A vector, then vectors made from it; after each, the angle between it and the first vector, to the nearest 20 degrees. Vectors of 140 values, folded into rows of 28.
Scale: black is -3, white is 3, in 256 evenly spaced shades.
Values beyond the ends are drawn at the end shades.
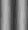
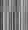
60 degrees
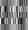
120 degrees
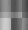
60 degrees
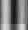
20 degrees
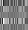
80 degrees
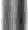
120 degrees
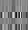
80 degrees
